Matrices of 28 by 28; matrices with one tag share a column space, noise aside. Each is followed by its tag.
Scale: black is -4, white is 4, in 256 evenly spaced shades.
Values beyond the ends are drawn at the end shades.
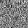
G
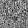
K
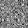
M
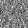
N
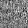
K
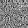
G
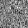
N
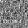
K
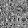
M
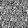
N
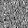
N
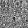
G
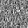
N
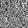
G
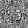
K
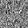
N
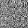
G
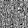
M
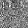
G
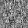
K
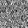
N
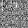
G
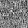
K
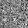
M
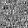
N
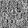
K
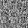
K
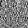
G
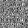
M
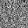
G
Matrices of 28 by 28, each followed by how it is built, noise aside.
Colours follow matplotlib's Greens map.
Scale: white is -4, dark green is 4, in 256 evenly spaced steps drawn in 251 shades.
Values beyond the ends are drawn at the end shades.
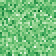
repeating columns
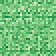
repeating columns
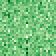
uneven columns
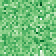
uneven columns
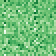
uneven columns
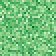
repeating columns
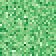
uneven columns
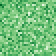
noise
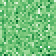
uneven columns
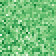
lower triangular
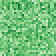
blocks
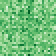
blocks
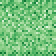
repeating columns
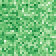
blocks
